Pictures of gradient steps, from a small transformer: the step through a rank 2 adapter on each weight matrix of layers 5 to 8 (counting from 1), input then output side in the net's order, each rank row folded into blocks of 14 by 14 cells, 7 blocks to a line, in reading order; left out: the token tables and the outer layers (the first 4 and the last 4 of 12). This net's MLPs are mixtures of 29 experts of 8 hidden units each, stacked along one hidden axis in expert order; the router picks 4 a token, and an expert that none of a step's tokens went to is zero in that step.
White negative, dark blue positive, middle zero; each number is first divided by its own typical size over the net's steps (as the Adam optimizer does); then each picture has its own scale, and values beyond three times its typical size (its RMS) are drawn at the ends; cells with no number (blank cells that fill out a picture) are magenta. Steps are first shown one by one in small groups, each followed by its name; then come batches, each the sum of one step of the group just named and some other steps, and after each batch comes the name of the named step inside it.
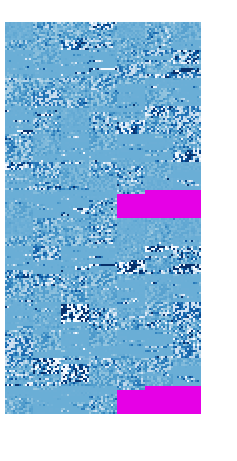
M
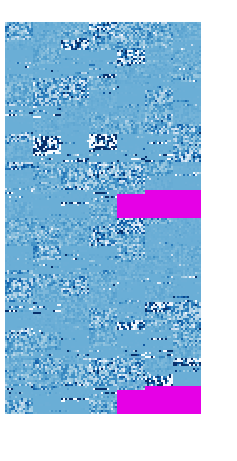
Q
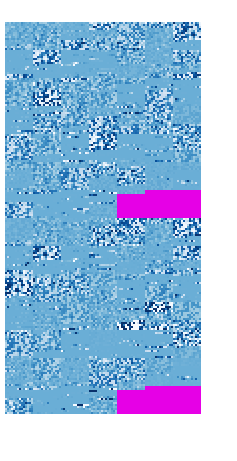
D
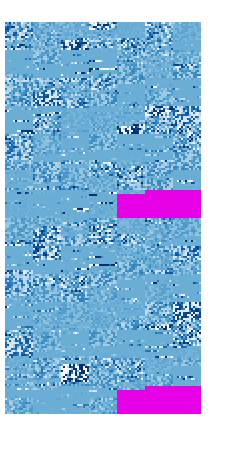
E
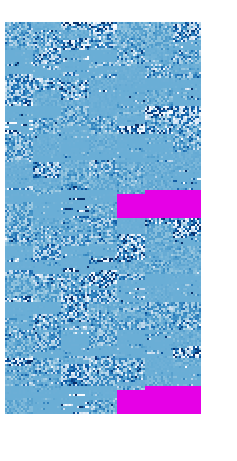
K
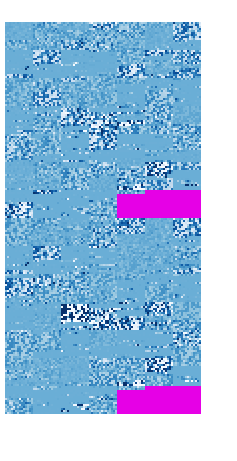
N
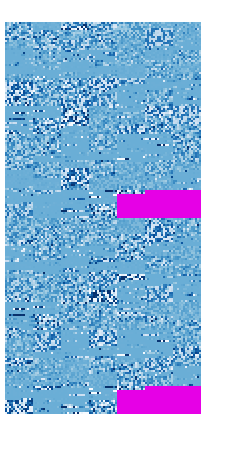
K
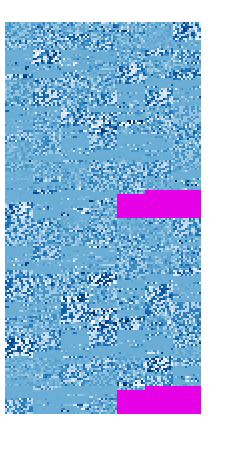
N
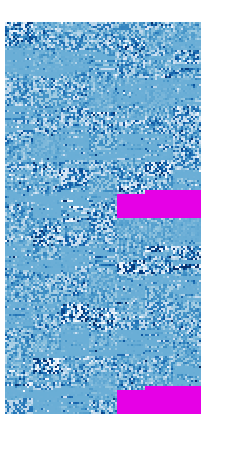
M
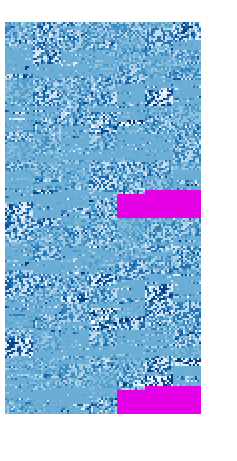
N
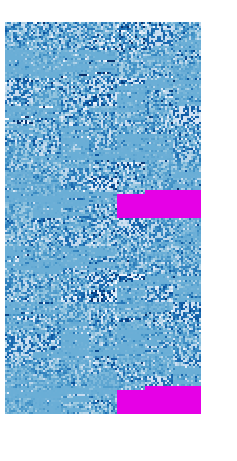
K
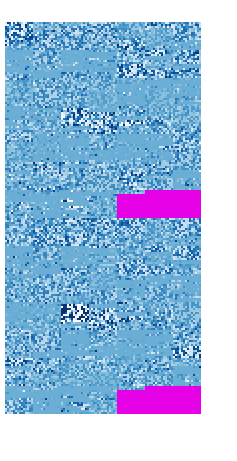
N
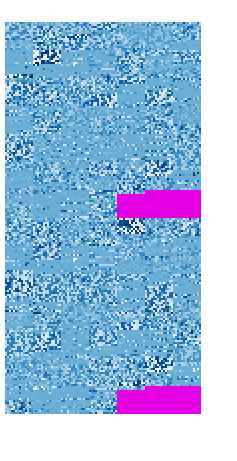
D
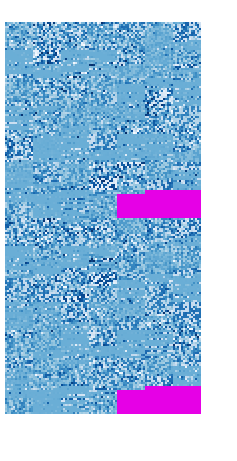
K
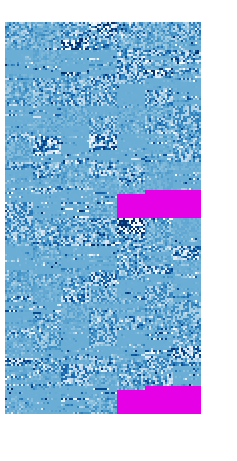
Q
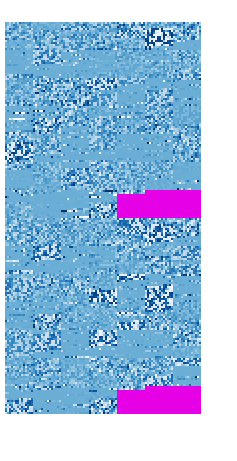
D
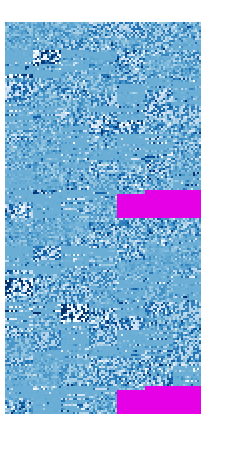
N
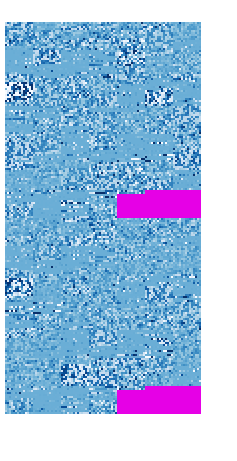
Q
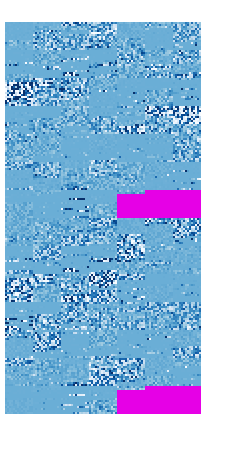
K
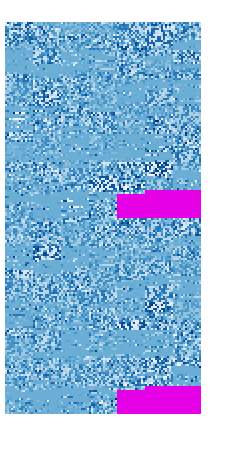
D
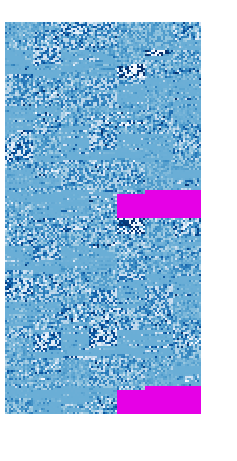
N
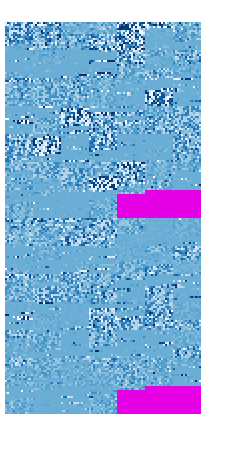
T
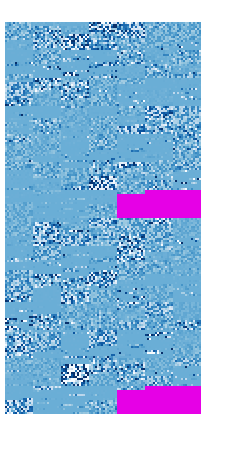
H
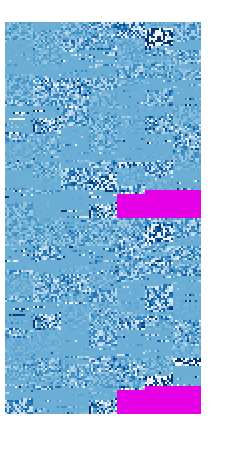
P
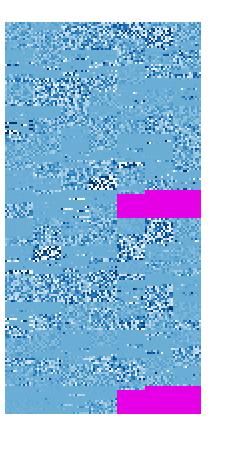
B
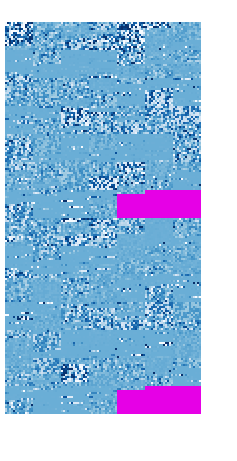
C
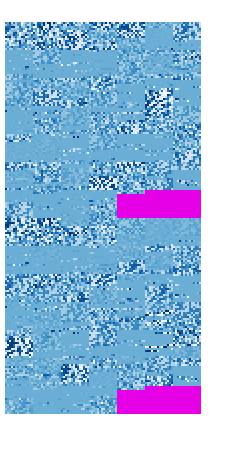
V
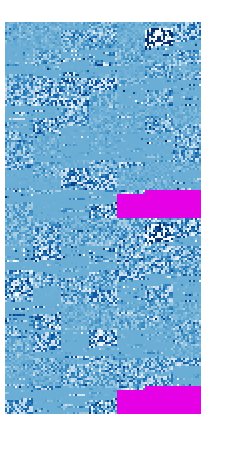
P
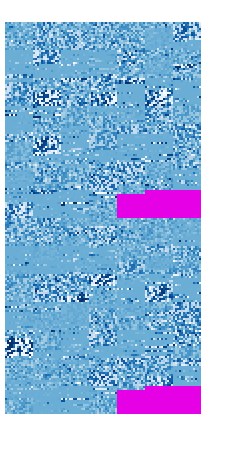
V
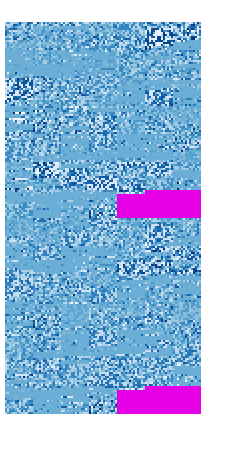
P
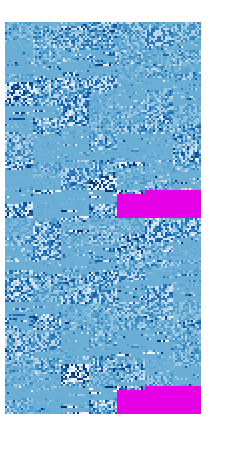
H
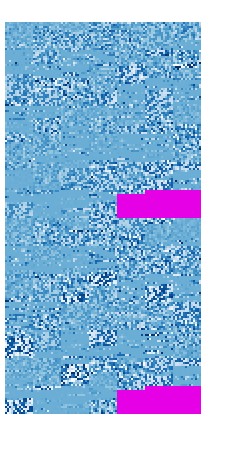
H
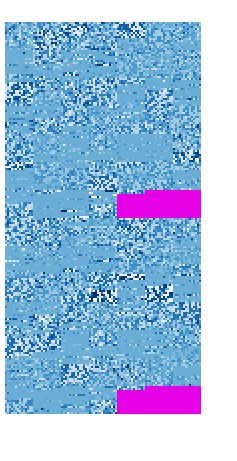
V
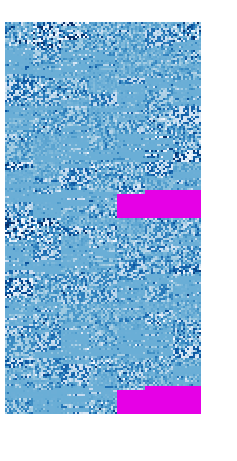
V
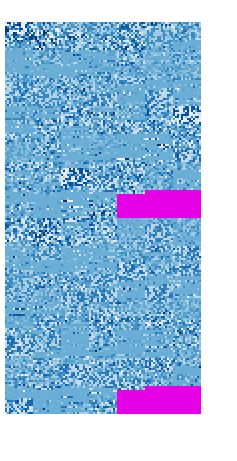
V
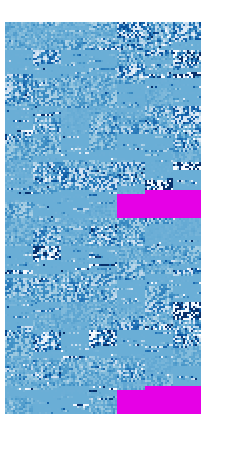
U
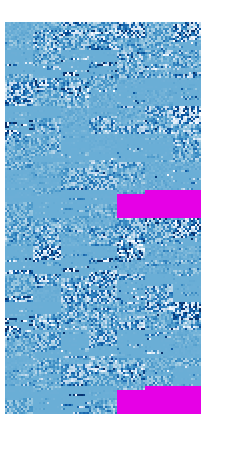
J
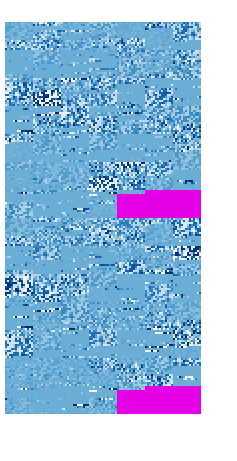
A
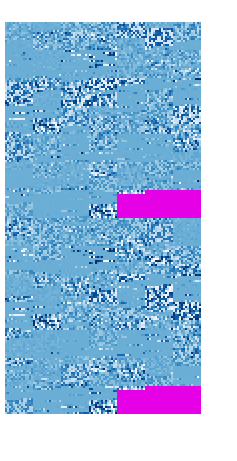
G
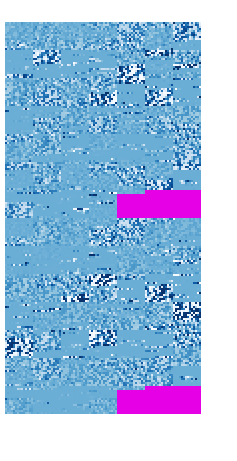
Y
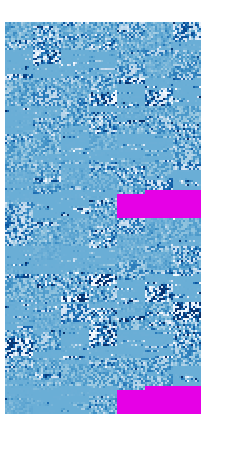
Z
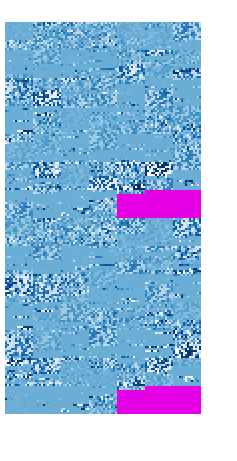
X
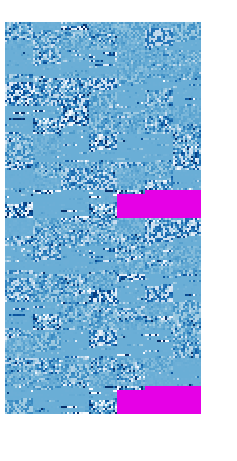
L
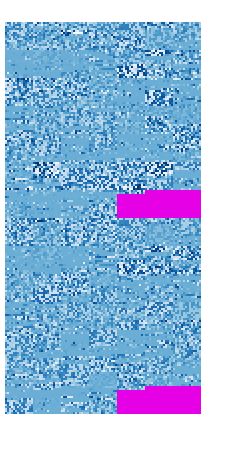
X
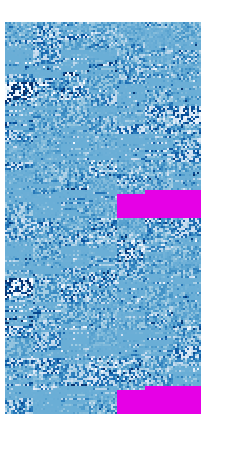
J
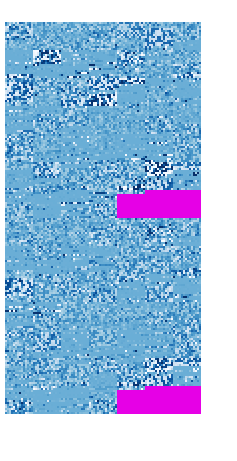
X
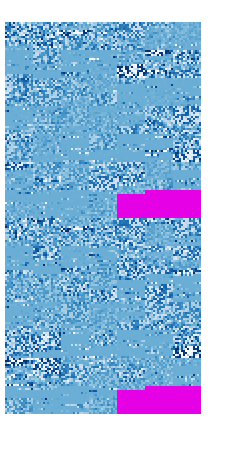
U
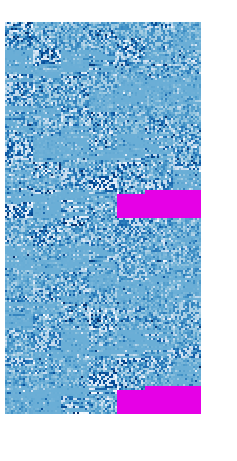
L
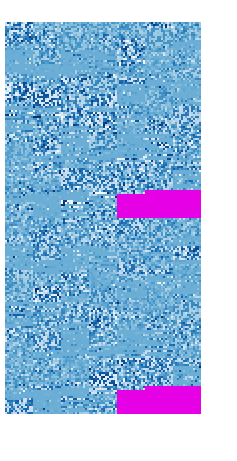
A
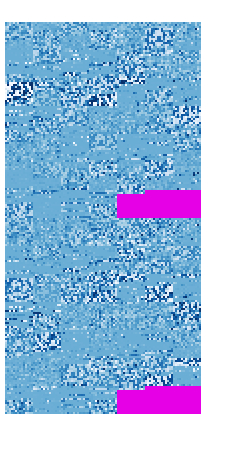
J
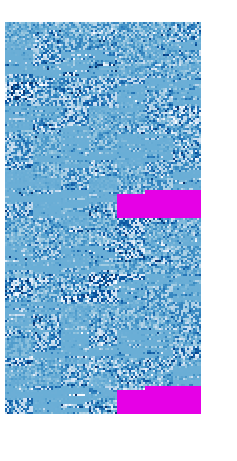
G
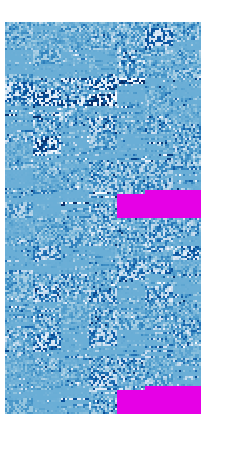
A
